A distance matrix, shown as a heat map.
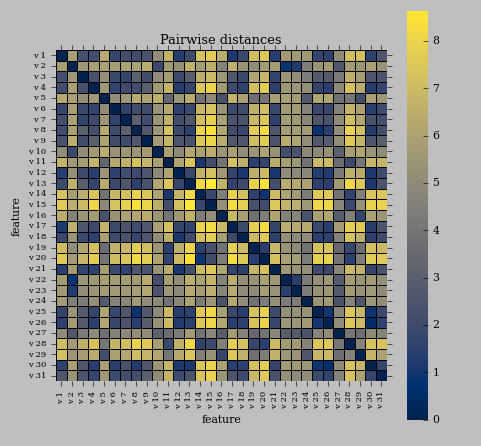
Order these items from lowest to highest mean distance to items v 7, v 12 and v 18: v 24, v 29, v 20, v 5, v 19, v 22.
v 24, v 22, v 5, v 29, v 19, v 20
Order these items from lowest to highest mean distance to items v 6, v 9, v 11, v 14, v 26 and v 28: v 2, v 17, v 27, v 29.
v 27, v 17, v 29, v 2
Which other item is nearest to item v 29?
v 16
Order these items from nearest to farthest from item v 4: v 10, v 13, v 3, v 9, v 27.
v 13, v 3, v 9, v 27, v 10
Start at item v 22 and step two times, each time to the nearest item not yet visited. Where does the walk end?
v 23
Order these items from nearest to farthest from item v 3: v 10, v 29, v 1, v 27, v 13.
v 1, v 13, v 27, v 10, v 29
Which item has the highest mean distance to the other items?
v 15
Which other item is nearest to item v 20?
v 14
